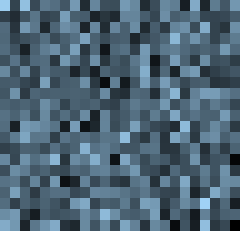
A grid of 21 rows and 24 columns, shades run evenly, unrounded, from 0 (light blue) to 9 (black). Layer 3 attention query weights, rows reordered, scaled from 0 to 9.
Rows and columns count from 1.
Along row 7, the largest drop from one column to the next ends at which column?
19
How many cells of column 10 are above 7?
4
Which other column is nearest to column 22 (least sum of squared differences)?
23
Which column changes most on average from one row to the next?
18
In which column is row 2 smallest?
7
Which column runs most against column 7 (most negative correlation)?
6
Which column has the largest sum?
24
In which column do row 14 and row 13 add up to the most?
17
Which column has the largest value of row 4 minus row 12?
14
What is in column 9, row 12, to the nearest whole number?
8
